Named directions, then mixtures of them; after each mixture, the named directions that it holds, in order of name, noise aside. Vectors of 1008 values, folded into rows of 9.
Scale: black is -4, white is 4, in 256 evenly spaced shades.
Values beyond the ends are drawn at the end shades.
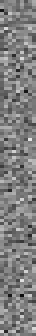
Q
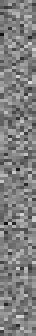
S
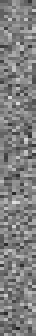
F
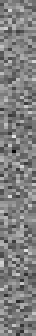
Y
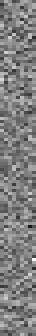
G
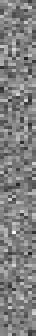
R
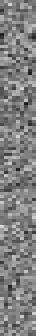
Q, R, S.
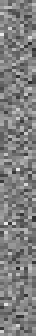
S.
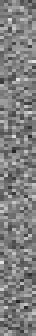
F, G, Y.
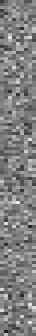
F, G, Q.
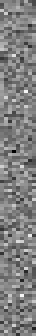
Q, Y.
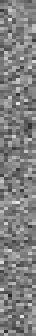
F, Q, Y.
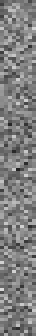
F, G, Y.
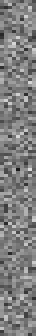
G, R, S.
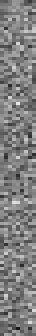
F.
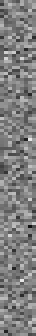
G, Q.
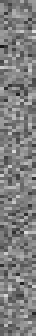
F, R, Y.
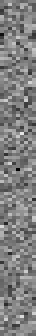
Q, R, S.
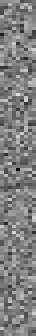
R, S.
